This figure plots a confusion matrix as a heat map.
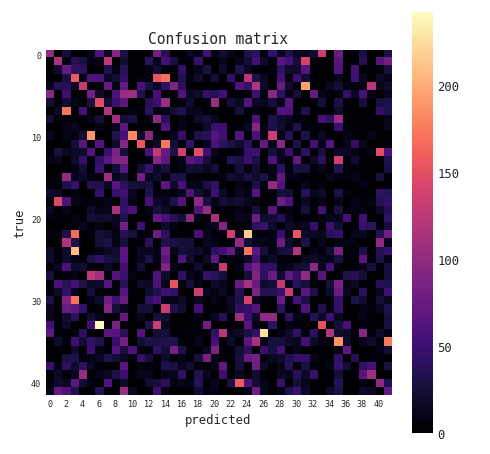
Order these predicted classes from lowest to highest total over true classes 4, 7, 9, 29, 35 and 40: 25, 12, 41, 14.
12, 14, 41, 25
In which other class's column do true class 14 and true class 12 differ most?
40
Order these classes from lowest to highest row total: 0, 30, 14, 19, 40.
14, 19, 40, 0, 30
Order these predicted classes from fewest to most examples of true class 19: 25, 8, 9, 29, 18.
29, 25, 9, 18, 8
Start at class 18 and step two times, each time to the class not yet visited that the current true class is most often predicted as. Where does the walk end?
31
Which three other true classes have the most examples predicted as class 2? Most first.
7, 23, 15
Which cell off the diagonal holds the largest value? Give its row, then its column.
33, 6
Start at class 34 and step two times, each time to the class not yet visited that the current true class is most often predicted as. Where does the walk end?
21
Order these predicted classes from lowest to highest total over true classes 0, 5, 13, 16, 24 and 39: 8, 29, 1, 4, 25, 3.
1, 29, 4, 25, 3, 8
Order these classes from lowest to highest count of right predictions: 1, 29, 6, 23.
23, 1, 29, 6
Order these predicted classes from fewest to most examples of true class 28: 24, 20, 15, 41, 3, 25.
20, 41, 3, 25, 24, 15
